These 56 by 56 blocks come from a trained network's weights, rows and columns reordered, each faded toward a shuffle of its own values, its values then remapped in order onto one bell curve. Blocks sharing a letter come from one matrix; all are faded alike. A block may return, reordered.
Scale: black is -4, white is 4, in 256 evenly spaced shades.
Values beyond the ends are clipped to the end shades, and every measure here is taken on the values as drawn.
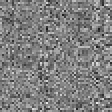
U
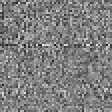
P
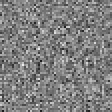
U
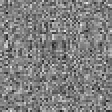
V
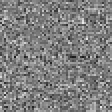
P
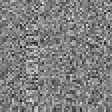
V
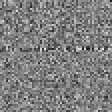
P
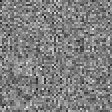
U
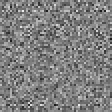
P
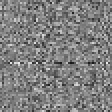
P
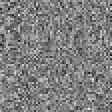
V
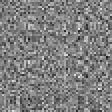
V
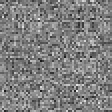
U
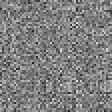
U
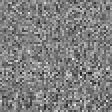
P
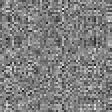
V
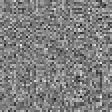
V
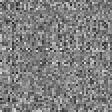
P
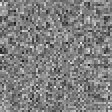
U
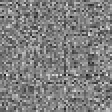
P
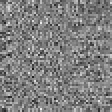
V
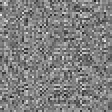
V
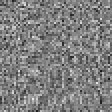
V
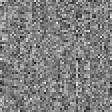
U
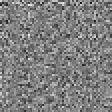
P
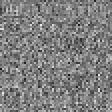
U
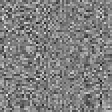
V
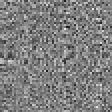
V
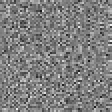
V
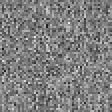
U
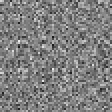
V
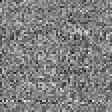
P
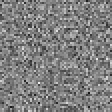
U
